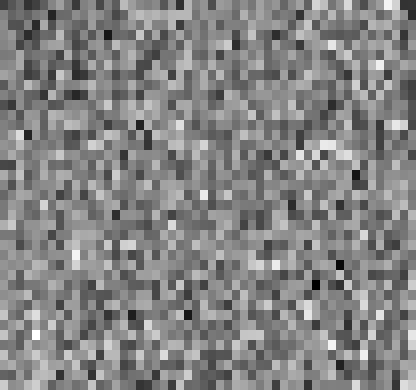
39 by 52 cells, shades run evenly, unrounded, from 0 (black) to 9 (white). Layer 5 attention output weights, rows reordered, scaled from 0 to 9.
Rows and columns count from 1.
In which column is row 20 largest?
26
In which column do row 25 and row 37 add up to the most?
10
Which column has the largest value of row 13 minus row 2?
7
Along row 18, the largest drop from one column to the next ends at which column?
45
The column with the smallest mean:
27
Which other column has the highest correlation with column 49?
44
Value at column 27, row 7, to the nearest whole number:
6
